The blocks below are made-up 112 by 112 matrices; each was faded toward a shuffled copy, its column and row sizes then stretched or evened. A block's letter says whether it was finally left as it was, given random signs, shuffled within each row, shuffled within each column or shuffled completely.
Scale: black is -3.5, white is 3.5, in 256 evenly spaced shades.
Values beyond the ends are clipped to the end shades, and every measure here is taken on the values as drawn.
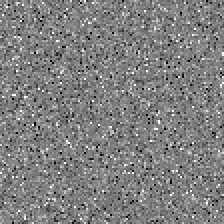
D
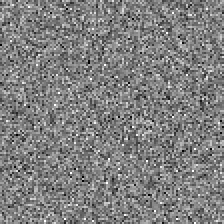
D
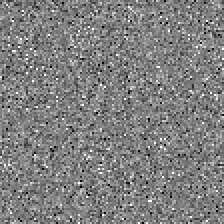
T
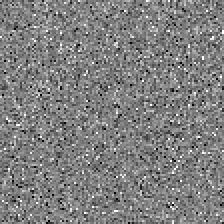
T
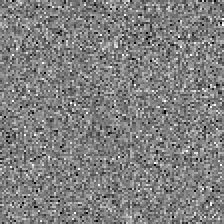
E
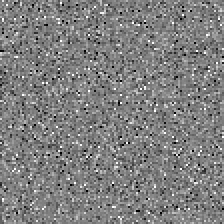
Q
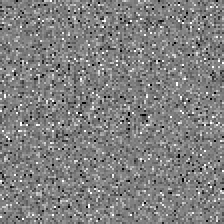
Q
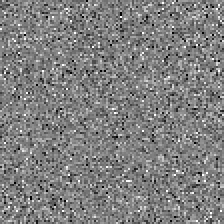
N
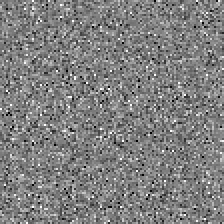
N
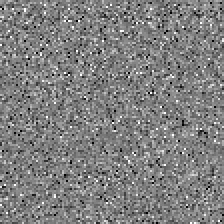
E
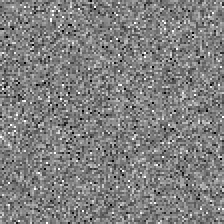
D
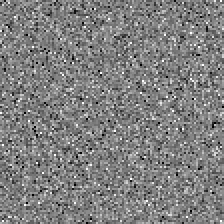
D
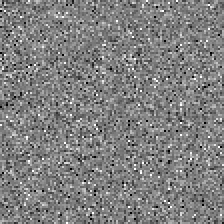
Q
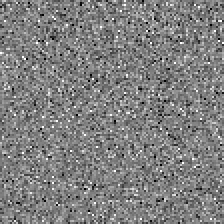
E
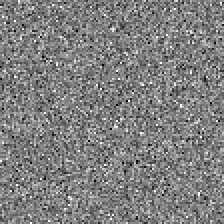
D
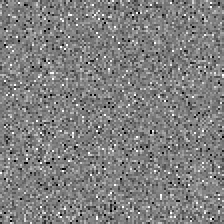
N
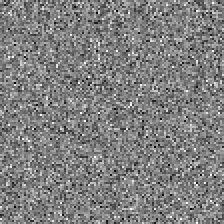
E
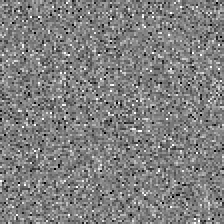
E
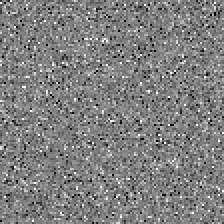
E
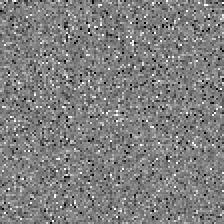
Q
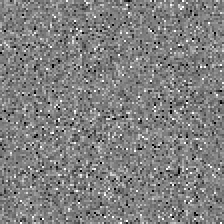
Q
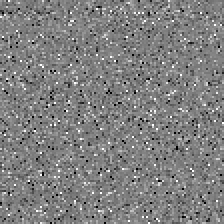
E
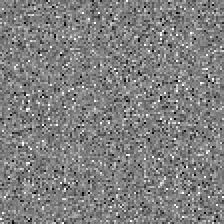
T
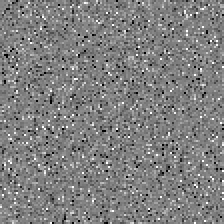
T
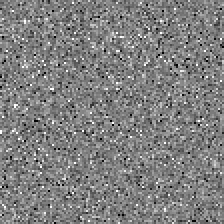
E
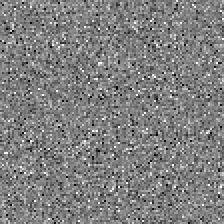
N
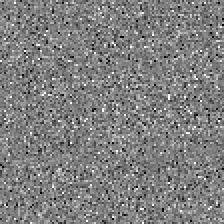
N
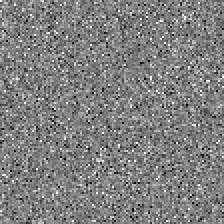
D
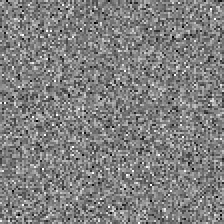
D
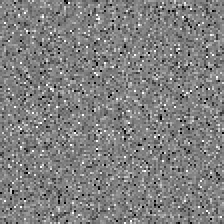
T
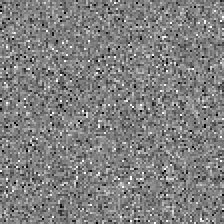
N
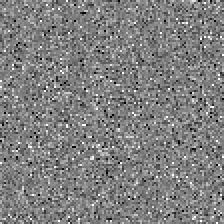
N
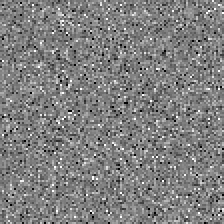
N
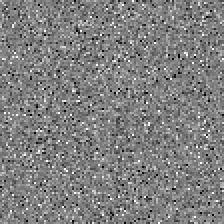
T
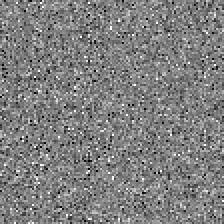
T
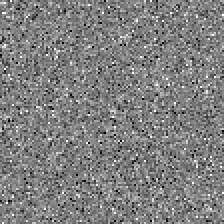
T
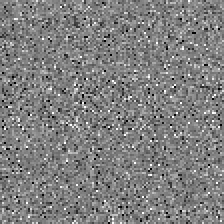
N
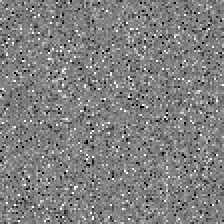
T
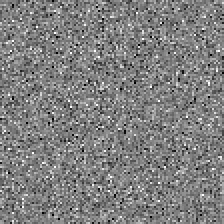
T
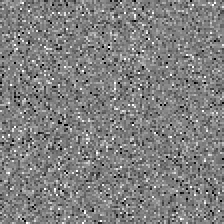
T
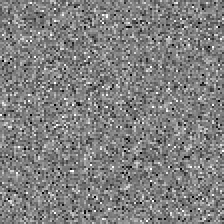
Q
